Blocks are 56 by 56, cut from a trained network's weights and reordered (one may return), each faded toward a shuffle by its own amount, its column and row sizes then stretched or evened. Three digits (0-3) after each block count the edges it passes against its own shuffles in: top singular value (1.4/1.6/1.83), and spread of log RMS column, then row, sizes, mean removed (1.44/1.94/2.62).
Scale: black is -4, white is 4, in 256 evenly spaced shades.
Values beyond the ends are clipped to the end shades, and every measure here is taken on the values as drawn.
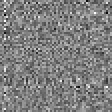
3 1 1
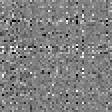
2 2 2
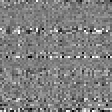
2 0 3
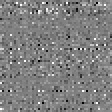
0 1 3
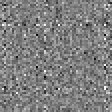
3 2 1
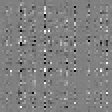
2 3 2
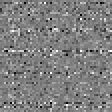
2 1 3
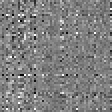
3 3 2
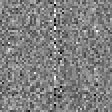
3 2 0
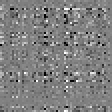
3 3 3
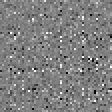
0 2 1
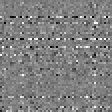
3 1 3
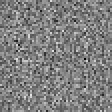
1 1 0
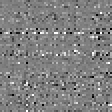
2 1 3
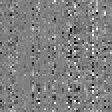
1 3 1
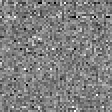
1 0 2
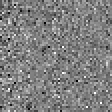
0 2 0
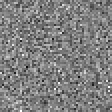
0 1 0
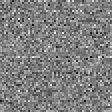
1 0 2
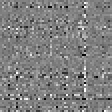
2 2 3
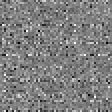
3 1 2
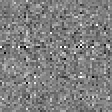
1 2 2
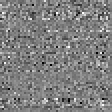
0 2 3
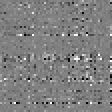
2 2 3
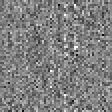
1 2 0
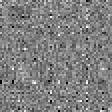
3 1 2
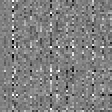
3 3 1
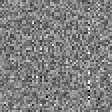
3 1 0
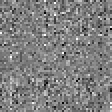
0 2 2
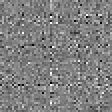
2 2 2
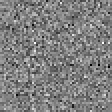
0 1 0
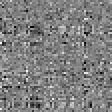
3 2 2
